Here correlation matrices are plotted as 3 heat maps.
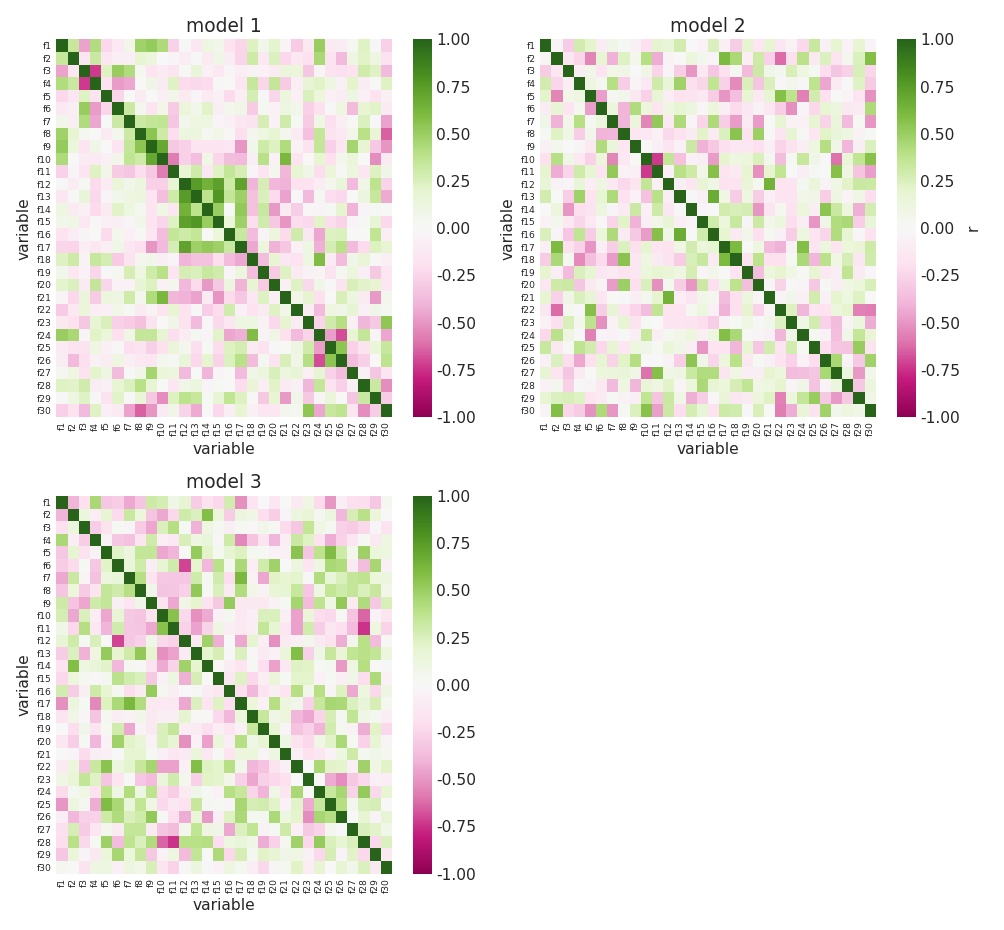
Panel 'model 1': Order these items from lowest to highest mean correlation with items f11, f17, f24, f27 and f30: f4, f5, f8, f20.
f8, f20, f5, f4
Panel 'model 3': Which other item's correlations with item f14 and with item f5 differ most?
f26
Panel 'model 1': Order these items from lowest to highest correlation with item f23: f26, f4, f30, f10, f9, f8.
f8, f9, f10, f4, f26, f30
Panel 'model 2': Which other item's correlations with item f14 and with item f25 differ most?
f29
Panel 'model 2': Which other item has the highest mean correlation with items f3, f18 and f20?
f8
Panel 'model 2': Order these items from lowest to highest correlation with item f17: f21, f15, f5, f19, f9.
f5, f21, f9, f19, f15
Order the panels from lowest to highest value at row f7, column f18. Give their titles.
model 2, model 1, model 3
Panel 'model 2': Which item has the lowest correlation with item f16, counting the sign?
f10
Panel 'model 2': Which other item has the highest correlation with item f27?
f11
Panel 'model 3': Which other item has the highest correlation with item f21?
f27
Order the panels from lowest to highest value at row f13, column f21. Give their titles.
model 1, model 2, model 3
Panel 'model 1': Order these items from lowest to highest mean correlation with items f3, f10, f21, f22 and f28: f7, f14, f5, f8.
f14, f5, f8, f7
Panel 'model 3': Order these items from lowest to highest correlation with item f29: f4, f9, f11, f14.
f9, f4, f14, f11
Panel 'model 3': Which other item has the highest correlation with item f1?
f4
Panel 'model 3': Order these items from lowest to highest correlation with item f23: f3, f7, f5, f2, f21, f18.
f18, f5, f21, f7, f2, f3
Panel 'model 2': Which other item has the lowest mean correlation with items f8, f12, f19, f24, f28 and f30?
f7
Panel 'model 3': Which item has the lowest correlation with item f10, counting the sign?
f28
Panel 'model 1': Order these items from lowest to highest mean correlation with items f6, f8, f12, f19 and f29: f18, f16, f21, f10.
f18, f21, f10, f16
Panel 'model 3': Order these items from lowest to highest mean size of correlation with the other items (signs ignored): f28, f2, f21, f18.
f21, f18, f2, f28
